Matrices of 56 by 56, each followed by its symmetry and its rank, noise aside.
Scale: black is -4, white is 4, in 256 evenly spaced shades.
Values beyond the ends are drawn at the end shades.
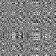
no symmetry, rank three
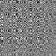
no symmetry, rank four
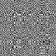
no symmetry, rank five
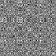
symmetric, rank four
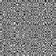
no symmetry, rank four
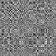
symmetric, rank five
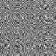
antisymmetric, rank four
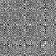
symmetric, rank four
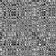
symmetric, rank three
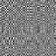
no symmetry, rank three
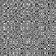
symmetric, rank three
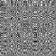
no symmetry, rank four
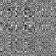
no symmetry, rank four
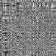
antisymmetric, rank four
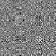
symmetric, rank five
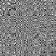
symmetric, rank four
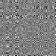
antisymmetric, rank four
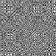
symmetric, rank five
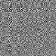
no symmetry, rank four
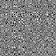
symmetric, rank four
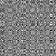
no symmetry, rank three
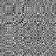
symmetric, rank five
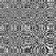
no symmetry, rank three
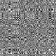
symmetric, rank four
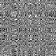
no symmetry, rank five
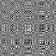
symmetric, rank three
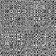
symmetric, rank four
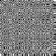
symmetric, rank three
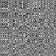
no symmetry, rank four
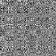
no symmetry, rank five
